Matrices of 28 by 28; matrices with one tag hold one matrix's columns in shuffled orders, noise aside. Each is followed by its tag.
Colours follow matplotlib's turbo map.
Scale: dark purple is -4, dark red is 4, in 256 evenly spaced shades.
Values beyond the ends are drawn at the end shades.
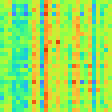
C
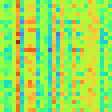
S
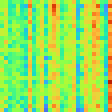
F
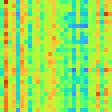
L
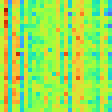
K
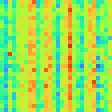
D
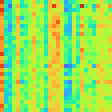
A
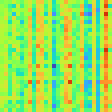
C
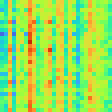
S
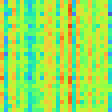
K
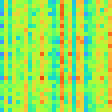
K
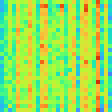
F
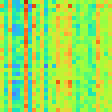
A
